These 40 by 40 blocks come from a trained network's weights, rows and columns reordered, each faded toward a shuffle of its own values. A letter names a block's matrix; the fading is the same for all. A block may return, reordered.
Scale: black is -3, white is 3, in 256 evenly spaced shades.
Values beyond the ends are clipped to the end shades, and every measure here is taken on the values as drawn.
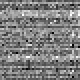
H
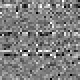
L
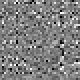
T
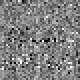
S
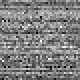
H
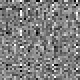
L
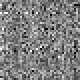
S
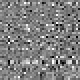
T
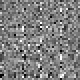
L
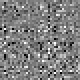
T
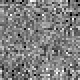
S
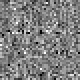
S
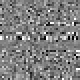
T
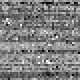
H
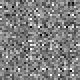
S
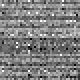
H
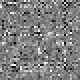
T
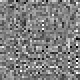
L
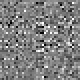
T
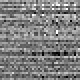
H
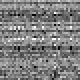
H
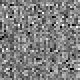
S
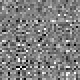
T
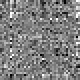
L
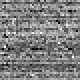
H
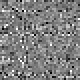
T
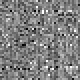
S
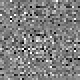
T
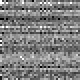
H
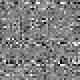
T
